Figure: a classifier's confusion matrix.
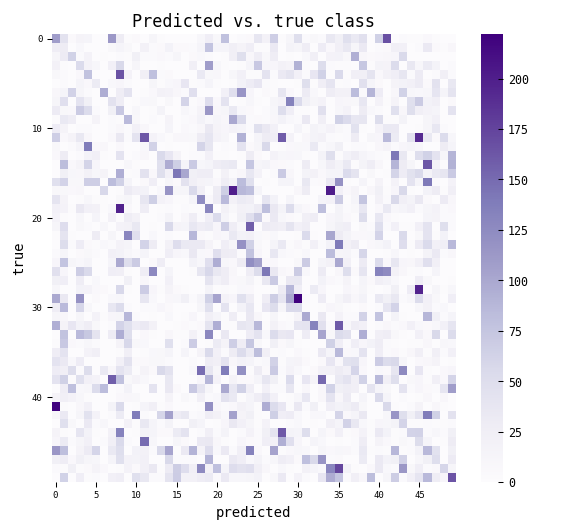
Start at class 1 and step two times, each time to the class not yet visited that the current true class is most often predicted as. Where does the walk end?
8
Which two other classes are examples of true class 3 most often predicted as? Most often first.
19, 30
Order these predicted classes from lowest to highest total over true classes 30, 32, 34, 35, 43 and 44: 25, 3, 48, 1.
48, 3, 25, 1
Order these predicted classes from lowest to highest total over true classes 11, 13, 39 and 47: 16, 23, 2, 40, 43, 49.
16, 40, 2, 43, 23, 49
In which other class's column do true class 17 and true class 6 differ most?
34
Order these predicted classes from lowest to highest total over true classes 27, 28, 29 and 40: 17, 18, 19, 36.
17, 18, 36, 19
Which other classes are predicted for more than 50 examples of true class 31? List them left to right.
9, 38, 40, 46
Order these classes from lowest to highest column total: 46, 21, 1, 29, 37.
37, 29, 21, 46, 1
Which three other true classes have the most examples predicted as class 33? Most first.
38, 47, 19
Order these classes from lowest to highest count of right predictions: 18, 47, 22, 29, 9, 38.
22, 47, 38, 9, 29, 18
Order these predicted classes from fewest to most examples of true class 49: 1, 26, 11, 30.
26, 30, 11, 1
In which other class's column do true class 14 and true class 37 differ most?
46
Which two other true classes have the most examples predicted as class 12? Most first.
26, 4
